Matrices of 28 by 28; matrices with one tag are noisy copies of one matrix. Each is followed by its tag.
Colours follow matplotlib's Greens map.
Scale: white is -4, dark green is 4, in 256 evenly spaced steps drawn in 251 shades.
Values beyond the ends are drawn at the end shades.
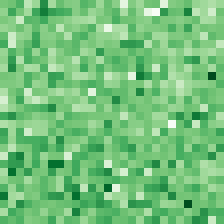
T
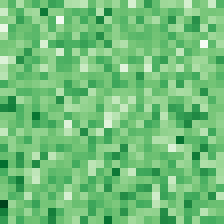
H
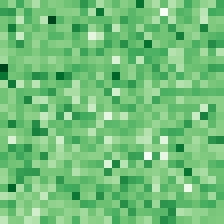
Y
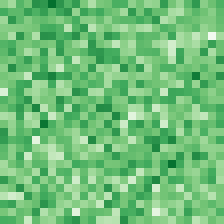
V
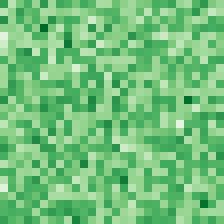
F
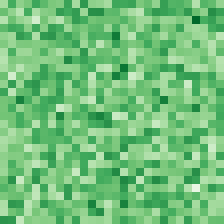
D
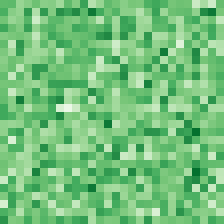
D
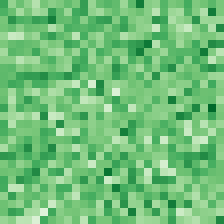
Y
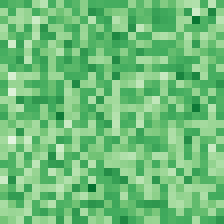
D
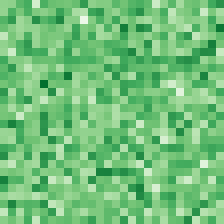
Y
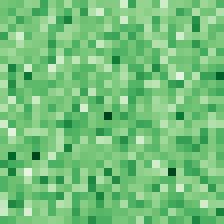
T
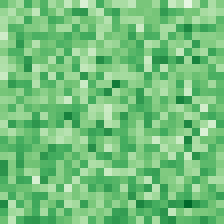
H
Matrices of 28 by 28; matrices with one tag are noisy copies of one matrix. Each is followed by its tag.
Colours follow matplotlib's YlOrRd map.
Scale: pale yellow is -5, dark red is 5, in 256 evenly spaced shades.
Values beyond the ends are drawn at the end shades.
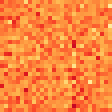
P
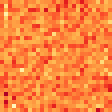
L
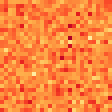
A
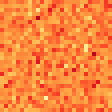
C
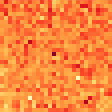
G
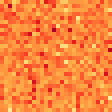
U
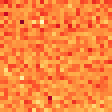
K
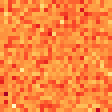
L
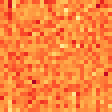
U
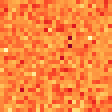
A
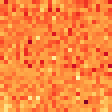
G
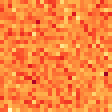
U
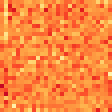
L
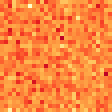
U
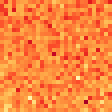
G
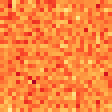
U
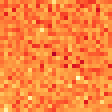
G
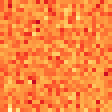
U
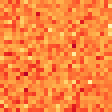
P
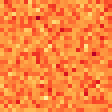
C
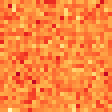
U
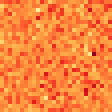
C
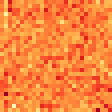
L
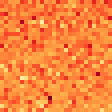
K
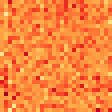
L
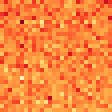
K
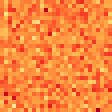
L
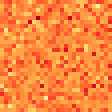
C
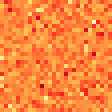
C
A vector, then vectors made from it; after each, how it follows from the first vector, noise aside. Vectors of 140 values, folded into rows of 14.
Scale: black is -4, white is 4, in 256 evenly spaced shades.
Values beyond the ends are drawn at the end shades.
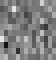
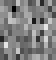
negated.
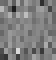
negated, partly zeroed.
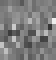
reversed, partly zeroed.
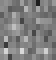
wrapped around, partly zeroed.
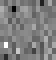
negated, partly zeroed.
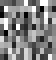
wrapped around, negated, scaled up.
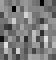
negated.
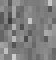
reversed, partly zeroed.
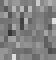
reversed, partly zeroed.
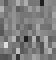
negated, partly zeroed.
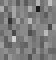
reversed, partly zeroed.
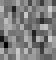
sign-scrambled.
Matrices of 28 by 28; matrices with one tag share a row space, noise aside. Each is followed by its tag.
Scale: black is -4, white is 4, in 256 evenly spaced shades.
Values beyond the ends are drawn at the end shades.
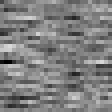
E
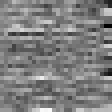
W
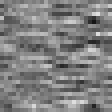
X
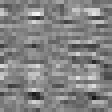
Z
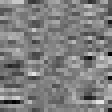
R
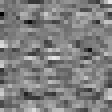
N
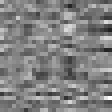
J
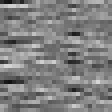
E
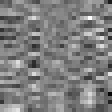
R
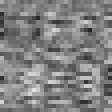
N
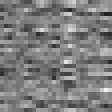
J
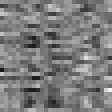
N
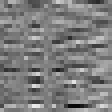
Z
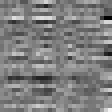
W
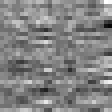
W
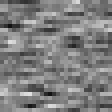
E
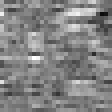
Z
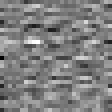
N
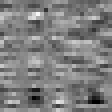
Z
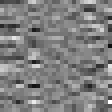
R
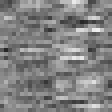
X
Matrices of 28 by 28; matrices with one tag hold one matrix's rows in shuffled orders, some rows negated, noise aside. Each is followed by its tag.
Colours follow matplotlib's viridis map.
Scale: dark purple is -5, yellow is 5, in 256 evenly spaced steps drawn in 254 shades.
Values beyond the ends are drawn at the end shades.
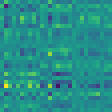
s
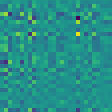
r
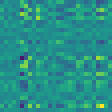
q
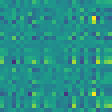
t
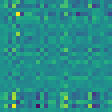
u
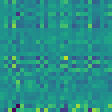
u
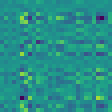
q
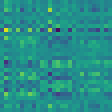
s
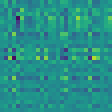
u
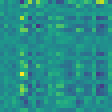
q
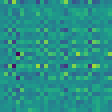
u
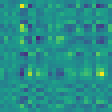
q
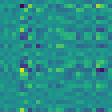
q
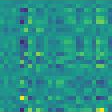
q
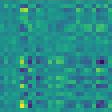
q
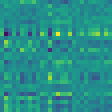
s
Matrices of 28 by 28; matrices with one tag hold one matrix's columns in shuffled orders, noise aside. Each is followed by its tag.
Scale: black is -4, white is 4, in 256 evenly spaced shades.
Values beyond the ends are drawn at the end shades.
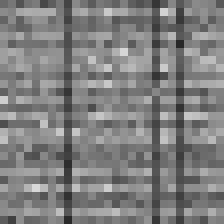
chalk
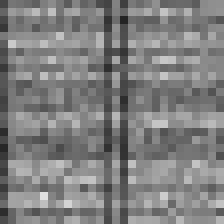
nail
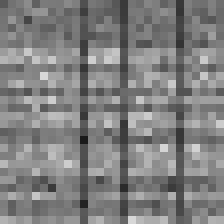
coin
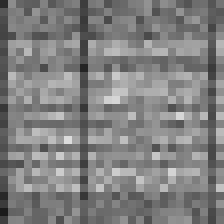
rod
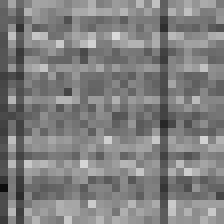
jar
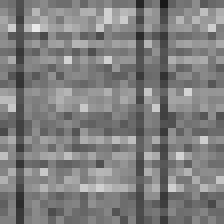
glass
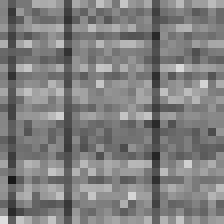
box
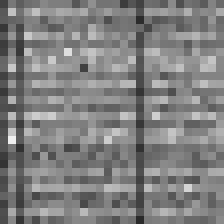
chalk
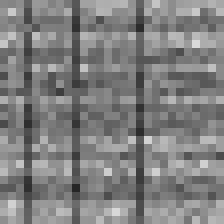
jar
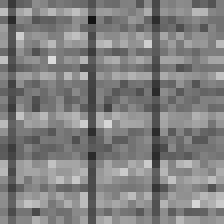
nail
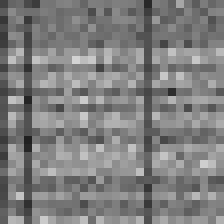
coin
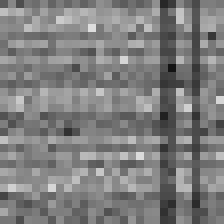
glass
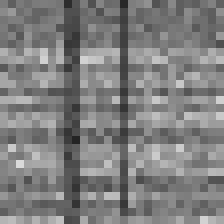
coin
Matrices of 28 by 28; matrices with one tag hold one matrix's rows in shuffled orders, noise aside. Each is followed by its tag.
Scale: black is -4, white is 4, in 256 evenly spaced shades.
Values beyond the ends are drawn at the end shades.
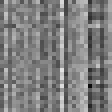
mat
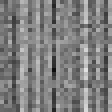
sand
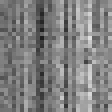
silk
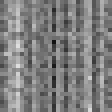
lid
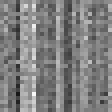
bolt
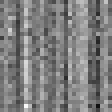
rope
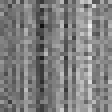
silk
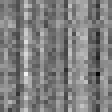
rope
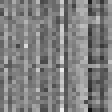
mat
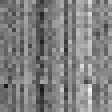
silk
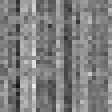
bolt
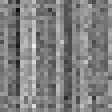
bolt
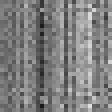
silk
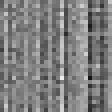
mat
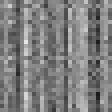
rope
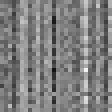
sand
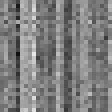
bolt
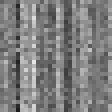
bolt
